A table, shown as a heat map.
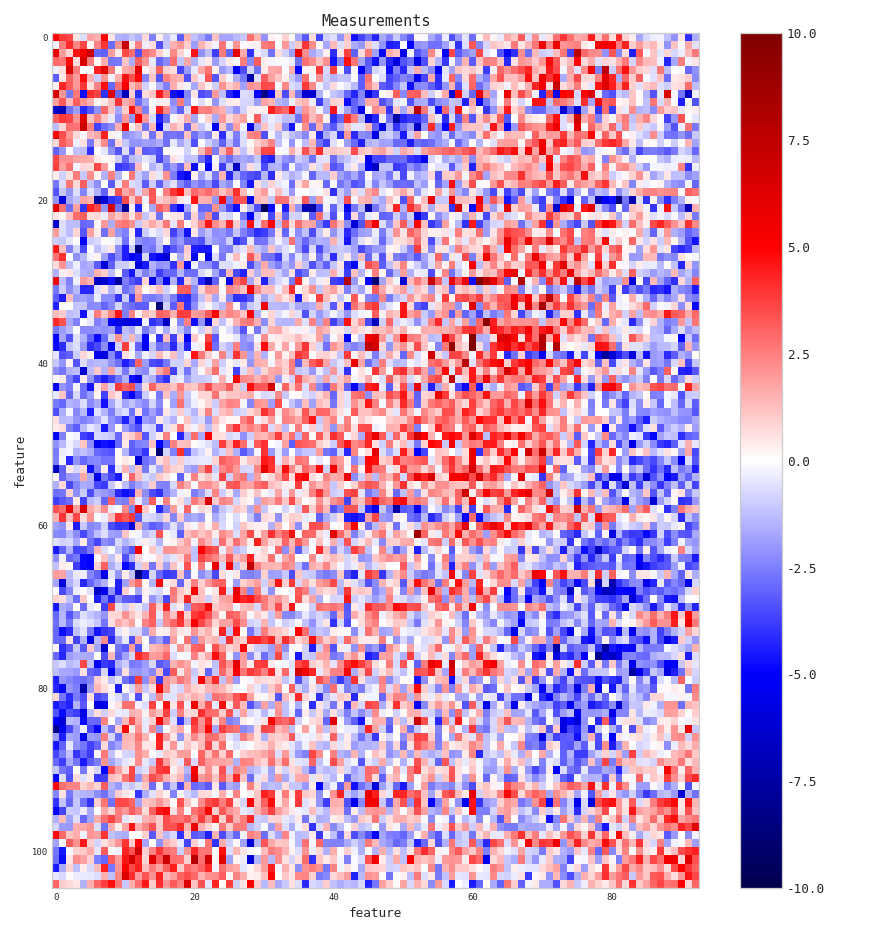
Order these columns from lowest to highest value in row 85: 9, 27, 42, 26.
27, 42, 9, 26
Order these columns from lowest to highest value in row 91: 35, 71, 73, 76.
73, 76, 71, 35
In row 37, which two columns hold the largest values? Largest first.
60, 70
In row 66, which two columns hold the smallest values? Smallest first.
12, 7
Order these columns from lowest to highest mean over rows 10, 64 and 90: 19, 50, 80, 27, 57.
80, 50, 57, 19, 27
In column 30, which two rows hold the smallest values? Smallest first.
21, 7
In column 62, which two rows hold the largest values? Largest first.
35, 30
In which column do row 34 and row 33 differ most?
15
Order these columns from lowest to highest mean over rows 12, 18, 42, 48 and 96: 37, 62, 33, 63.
33, 37, 63, 62
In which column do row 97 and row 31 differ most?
92
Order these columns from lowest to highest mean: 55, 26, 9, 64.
9, 55, 26, 64
